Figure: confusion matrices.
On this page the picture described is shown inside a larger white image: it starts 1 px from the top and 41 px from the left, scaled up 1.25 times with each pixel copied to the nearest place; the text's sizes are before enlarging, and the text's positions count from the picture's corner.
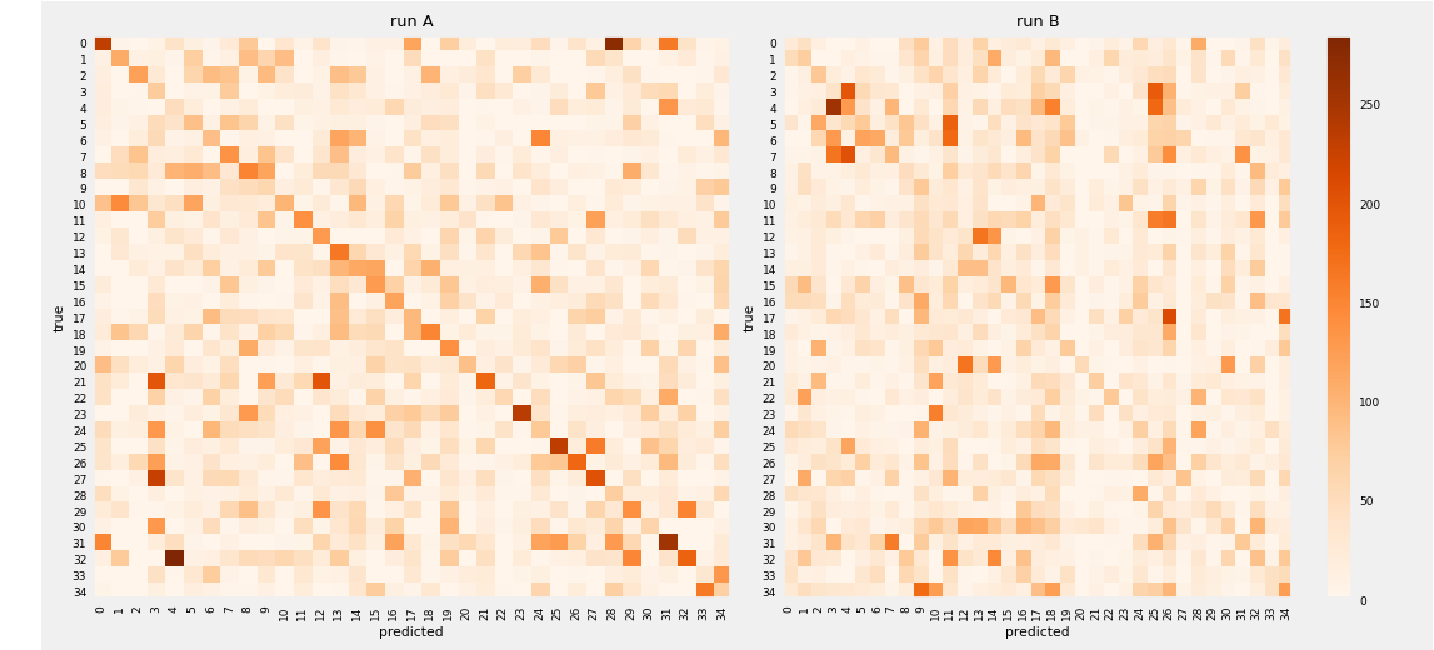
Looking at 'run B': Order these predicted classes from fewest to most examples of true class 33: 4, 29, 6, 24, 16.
4, 29, 24, 6, 16
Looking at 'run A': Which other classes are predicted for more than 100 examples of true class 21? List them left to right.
3, 9, 12
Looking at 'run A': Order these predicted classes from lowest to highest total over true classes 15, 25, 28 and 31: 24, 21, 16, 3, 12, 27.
3, 21, 27, 12, 24, 16
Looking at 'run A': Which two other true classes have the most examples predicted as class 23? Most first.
2, 13
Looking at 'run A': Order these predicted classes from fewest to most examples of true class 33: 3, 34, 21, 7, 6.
7, 21, 3, 6, 34
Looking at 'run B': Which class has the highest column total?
26
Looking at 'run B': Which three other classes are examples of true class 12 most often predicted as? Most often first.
13, 14, 18
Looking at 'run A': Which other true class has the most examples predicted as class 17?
0
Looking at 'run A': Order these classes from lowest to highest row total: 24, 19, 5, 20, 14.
5, 19, 20, 14, 24
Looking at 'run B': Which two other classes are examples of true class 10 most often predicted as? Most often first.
17, 23
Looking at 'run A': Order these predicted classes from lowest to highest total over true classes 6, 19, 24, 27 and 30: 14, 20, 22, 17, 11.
20, 22, 11, 17, 14
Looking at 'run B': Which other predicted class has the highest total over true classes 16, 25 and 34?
9
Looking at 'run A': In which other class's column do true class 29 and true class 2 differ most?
32
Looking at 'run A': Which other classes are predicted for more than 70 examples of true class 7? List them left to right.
2, 9, 13
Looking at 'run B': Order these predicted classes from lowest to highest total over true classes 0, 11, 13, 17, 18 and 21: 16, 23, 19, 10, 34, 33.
33, 19, 23, 16, 10, 34
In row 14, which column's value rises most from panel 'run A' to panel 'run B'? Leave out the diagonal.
32
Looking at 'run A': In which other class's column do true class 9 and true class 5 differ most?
34
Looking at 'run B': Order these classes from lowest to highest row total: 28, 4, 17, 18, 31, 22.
28, 18, 22, 31, 17, 4
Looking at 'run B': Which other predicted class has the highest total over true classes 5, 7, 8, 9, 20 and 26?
11
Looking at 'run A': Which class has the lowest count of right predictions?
33
